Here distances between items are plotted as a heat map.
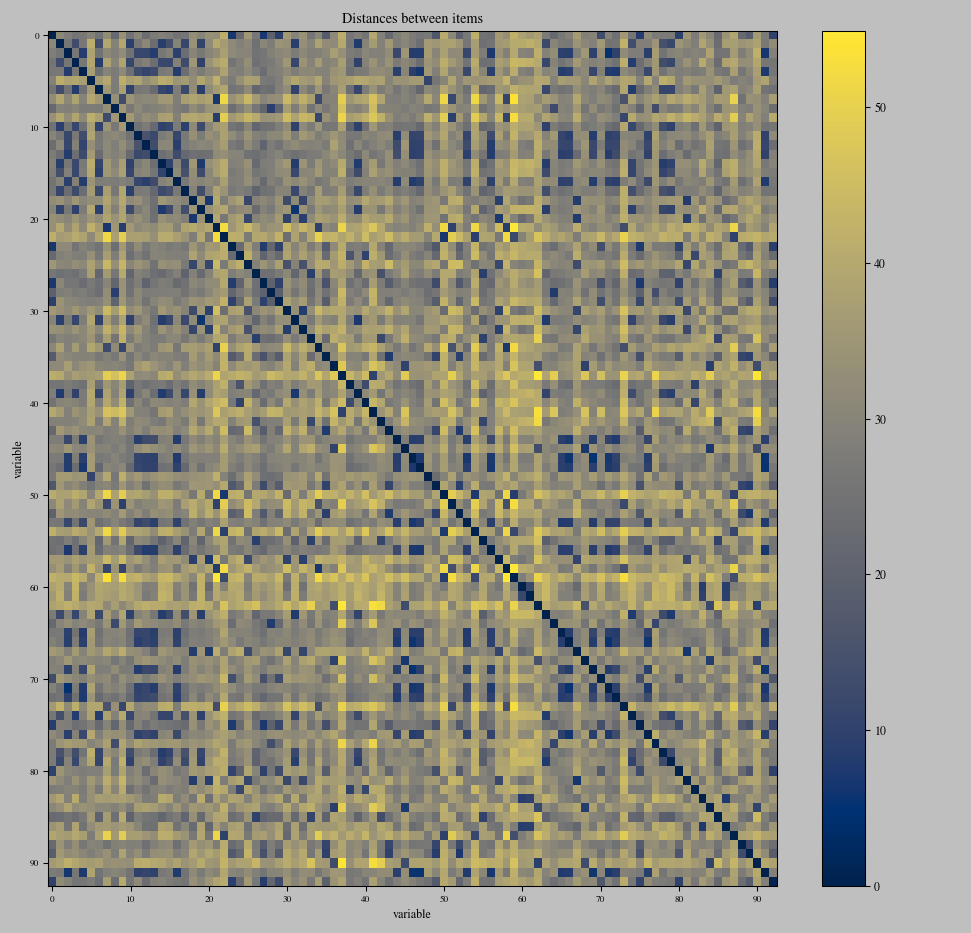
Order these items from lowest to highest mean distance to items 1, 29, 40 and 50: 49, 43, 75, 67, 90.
75, 49, 43, 67, 90
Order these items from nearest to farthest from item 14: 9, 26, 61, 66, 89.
26, 66, 89, 9, 61
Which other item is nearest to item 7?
21
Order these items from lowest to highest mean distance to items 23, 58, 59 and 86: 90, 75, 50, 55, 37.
75, 50, 55, 90, 37
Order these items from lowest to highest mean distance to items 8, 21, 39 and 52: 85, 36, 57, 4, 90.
85, 4, 36, 90, 57
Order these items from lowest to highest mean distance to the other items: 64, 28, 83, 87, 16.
16, 28, 64, 83, 87
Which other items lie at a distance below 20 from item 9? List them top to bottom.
7, 21, 34, 51, 58, 73
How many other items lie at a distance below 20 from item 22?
4
